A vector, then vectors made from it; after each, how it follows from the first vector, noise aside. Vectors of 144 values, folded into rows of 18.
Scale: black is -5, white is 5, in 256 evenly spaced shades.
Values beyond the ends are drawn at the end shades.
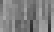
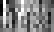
reversed, negated, scaled up.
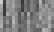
reversed.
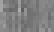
wrapped around, negated, shrunk.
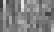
reversed, negated.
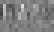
reversed, negated, partly zeroed.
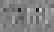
wrapped around, partly zeroed.
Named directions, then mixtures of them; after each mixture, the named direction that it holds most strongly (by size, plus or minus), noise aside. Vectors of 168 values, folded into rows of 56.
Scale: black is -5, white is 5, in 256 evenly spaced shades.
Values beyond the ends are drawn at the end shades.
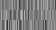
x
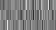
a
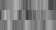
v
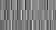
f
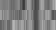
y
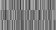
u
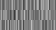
x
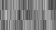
v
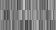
f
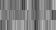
y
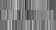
v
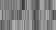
y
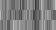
y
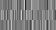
f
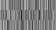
u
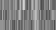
y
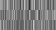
u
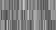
x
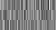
a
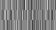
f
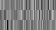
a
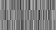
u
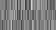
f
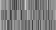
f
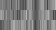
y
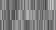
v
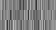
x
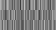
u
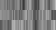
y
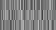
u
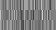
u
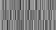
u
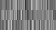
f
